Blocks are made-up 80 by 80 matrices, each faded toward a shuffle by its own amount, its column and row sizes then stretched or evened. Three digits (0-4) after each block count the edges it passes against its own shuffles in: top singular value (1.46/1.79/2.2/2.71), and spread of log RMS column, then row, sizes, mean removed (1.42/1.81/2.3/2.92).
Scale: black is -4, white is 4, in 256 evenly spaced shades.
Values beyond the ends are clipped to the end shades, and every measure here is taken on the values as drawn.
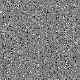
0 2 0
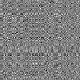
4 1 3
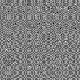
4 0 1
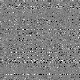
2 1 4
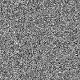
1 0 1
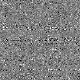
0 2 3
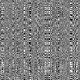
4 4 2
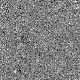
1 2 0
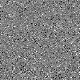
2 1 1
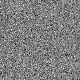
0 1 0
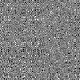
3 2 0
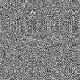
3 0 0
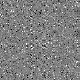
2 1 1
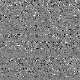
0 0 4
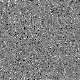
0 0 0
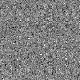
2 1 0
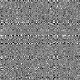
4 3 4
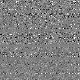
1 1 4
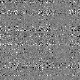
0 3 4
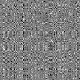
4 3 2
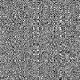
3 3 2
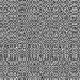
4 0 2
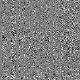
0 4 2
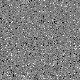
1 2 2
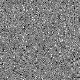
1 2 0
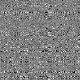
3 1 4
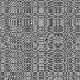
4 2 1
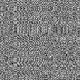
3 1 1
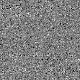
0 1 2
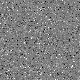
0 0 1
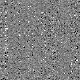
1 3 0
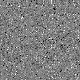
1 1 0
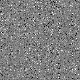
0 2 1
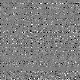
1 1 4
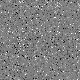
0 0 1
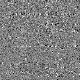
1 1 2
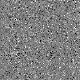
0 2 1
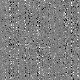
2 4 1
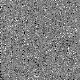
0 3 0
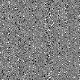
1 4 0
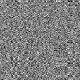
3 1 2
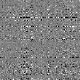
3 3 4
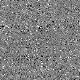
1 1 2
